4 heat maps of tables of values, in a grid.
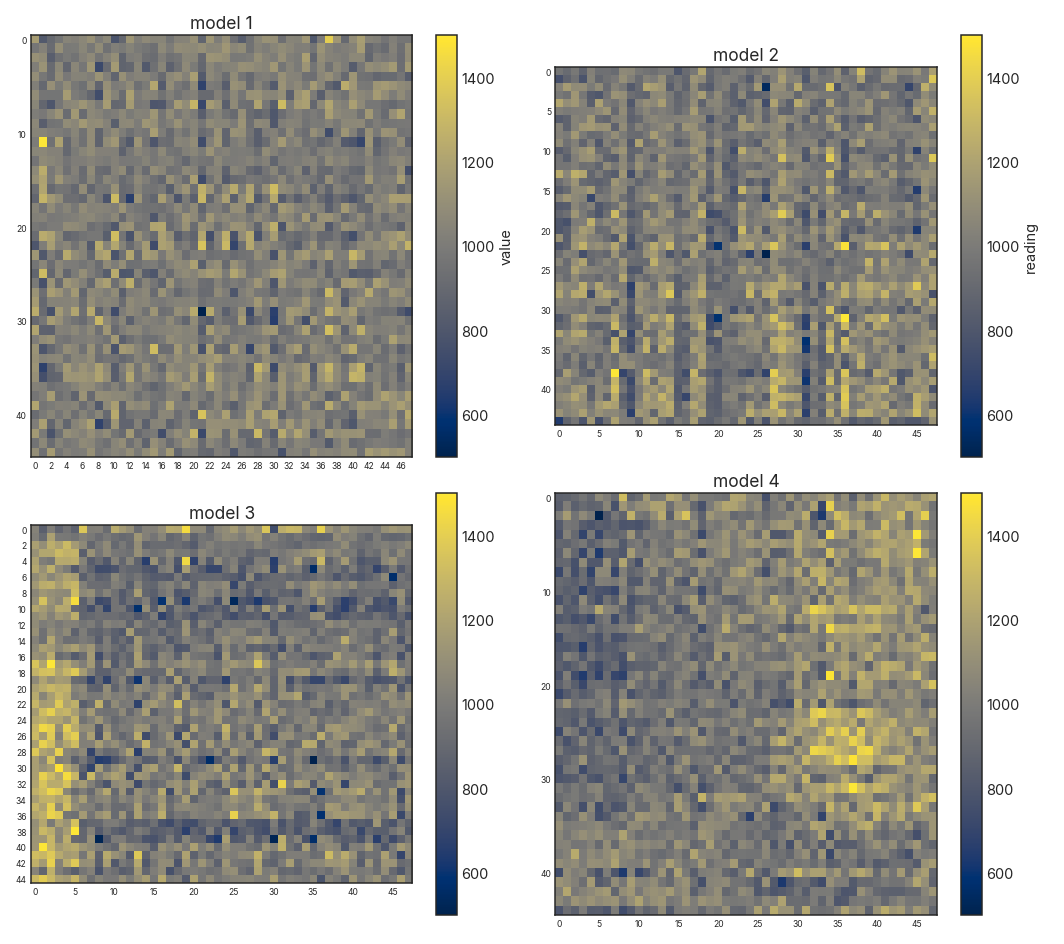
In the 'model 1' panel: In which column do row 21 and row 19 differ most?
22
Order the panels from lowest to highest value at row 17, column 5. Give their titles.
model 2, model 4, model 1, model 3
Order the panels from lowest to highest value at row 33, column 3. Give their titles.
model 4, model 1, model 2, model 3
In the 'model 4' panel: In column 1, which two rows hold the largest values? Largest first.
42, 2
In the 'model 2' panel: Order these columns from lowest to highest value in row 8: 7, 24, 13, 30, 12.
24, 30, 13, 7, 12
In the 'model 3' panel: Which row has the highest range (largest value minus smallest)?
9
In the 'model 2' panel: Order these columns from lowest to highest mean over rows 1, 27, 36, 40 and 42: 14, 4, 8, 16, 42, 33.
33, 16, 4, 8, 42, 14
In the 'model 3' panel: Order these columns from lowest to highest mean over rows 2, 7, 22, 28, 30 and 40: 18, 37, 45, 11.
37, 45, 11, 18
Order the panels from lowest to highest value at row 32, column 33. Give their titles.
model 2, model 1, model 4, model 3
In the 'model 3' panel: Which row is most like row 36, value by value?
33
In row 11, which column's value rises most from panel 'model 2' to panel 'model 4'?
36
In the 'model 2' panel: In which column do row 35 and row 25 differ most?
34
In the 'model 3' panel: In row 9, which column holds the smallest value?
25
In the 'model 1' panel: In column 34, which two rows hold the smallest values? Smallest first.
30, 14
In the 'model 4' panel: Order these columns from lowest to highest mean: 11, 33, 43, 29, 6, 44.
6, 11, 29, 33, 44, 43
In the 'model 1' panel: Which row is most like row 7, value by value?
42
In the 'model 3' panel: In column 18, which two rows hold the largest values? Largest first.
22, 30
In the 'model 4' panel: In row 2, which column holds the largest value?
46
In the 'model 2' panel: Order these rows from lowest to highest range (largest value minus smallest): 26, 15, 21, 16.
26, 21, 16, 15
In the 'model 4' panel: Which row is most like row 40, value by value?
15
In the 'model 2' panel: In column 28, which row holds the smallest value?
5
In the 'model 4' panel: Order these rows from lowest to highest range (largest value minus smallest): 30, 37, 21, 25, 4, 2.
37, 21, 30, 25, 4, 2
